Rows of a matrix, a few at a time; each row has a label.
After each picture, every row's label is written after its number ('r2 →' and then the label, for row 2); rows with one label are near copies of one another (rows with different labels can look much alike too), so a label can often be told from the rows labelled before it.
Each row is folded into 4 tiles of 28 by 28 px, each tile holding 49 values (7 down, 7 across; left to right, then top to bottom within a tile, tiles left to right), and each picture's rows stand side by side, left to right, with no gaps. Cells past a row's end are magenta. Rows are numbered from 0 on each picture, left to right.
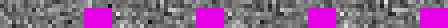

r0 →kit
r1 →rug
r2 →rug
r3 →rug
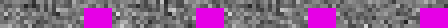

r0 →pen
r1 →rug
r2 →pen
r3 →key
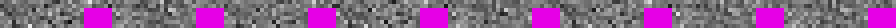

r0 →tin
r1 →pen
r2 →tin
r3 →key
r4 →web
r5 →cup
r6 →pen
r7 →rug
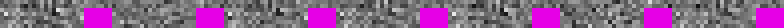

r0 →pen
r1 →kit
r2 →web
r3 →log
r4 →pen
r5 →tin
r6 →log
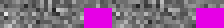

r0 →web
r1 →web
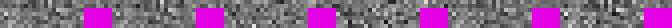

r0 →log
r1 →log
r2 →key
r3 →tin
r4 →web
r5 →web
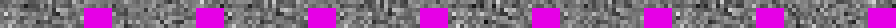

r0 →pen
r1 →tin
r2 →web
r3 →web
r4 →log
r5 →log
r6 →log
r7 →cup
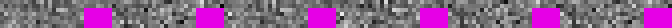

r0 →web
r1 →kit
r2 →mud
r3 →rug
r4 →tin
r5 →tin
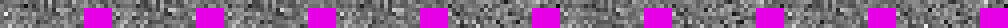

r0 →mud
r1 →web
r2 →web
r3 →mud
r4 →key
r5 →pen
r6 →cup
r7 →web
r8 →key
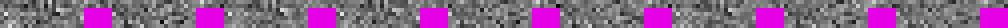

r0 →rug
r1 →tin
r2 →pen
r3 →web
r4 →kit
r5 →key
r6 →pen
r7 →tin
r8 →kit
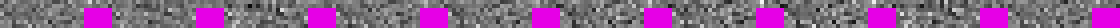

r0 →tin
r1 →web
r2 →pen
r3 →kit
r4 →cup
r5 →tin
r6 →kit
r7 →tin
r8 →log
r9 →tin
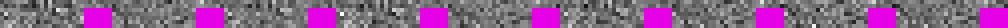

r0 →web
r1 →tin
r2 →log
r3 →mud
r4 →tin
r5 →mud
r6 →tin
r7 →key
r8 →key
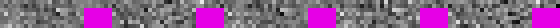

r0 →pen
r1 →tin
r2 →pen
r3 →rug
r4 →kit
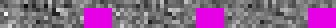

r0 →pen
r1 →mud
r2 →log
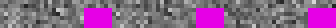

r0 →log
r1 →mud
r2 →tin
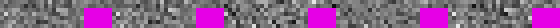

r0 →log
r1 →mud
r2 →key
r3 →key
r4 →pen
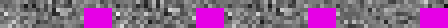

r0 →pen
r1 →web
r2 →log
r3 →kit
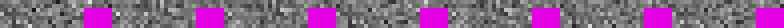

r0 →cup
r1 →log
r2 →rug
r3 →tin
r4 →log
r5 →key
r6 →kit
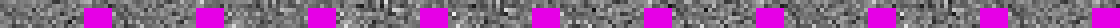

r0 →cup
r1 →cup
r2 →rug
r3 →rug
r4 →mud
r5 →kit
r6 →key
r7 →key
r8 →mud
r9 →cup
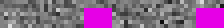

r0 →mud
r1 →tin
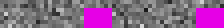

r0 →log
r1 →key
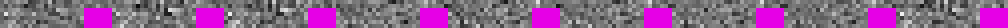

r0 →log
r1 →pen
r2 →rug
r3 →kit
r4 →tin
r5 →kit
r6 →kit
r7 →tin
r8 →log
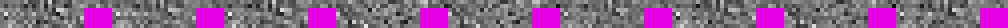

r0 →log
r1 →rug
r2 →log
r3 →cup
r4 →cup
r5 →mud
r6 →web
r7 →cup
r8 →pen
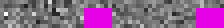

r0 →log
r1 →kit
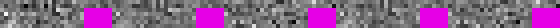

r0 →rug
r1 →rug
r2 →kit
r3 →rug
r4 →kit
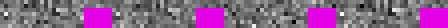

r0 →web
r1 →mud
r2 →key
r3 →pen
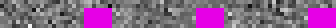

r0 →key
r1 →pen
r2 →log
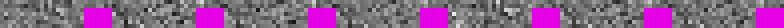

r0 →log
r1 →cup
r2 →kit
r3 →cup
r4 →rug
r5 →cup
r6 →cup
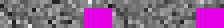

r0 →tin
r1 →cup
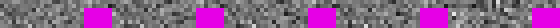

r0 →tin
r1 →kit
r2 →key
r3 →key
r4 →log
